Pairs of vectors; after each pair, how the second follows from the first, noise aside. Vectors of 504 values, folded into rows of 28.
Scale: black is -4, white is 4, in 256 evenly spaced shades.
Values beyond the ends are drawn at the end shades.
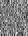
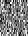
reversed, scaled up.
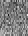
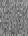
reversed, shrunk.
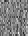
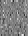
reversed, negated, partly zeroed.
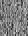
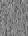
reversed, shrunk.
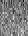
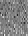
reversed, negated, partly zeroed.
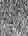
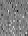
reversed, negated, partly zeroed.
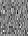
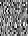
reversed, scaled up.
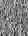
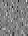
reversed, negated, partly zeroed.
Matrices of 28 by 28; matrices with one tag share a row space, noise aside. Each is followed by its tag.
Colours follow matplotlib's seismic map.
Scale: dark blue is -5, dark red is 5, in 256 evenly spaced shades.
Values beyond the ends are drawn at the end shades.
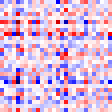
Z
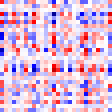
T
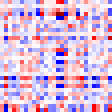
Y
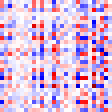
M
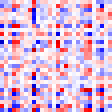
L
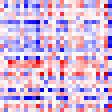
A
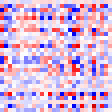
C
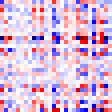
M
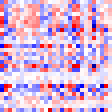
C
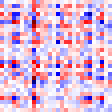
L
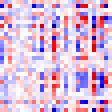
M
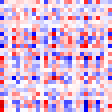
T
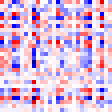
L
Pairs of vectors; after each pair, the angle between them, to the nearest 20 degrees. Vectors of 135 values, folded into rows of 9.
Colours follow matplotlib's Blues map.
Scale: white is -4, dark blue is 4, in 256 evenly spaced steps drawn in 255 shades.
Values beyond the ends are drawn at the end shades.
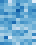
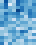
60 degrees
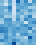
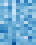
20 degrees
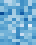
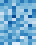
120 degrees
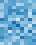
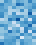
160 degrees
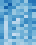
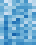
160 degrees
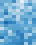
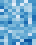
60 degrees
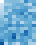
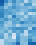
140 degrees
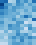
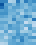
20 degrees
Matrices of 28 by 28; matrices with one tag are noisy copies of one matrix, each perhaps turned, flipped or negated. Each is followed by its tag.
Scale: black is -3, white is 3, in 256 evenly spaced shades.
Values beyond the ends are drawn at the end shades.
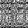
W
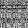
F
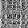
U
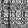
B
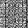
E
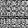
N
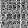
U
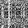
B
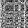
W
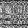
W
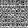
E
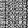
E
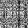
B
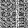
N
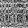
W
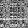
B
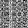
N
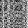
W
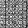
E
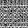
E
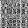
U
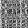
U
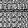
N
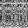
W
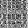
U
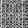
E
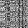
F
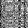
W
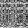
W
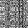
F
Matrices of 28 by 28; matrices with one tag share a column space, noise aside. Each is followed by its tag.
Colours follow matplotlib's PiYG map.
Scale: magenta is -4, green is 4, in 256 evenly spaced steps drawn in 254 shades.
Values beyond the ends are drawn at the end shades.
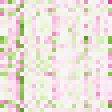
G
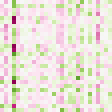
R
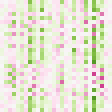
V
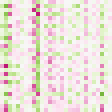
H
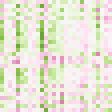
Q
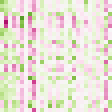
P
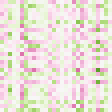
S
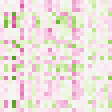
P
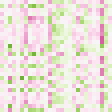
R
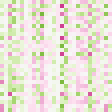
H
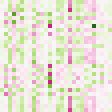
V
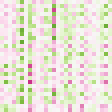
H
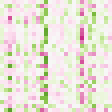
R
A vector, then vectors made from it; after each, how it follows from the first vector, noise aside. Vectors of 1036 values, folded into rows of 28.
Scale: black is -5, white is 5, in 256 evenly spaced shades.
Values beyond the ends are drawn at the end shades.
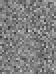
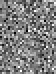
scaled up.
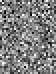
wrapped around, scaled up.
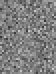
copied.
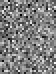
wrapped around, scaled up.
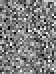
scaled up.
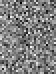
wrapped around, scaled up.
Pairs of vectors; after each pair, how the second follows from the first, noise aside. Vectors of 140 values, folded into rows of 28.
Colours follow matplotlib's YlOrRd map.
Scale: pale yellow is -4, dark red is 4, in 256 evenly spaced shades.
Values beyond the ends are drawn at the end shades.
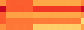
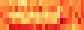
wrapped around.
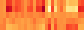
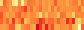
wrapped around, partly zeroed.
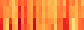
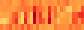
wrapped around, partly zeroed.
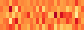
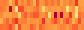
partly zeroed.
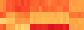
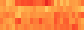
reversed, shrunk.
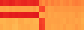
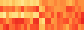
negated.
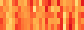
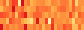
reversed, partly zeroed.
